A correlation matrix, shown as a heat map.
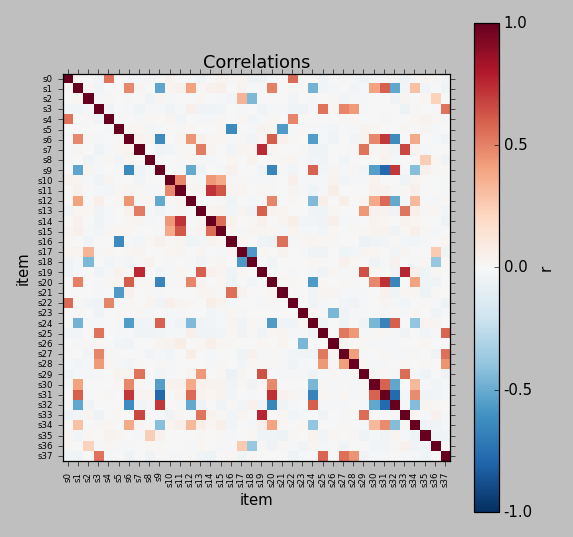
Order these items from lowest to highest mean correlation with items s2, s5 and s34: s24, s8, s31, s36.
s24, s8, s36, s31
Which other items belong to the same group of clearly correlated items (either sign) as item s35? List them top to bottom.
s8
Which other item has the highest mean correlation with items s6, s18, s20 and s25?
s31
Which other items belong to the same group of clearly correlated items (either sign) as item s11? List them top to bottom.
s10, s14, s15
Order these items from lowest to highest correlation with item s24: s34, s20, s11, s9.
s20, s34, s11, s9
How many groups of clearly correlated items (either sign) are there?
9
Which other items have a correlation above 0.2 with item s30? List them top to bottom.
s1, s6, s12, s20, s31, s34
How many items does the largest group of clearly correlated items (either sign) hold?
10
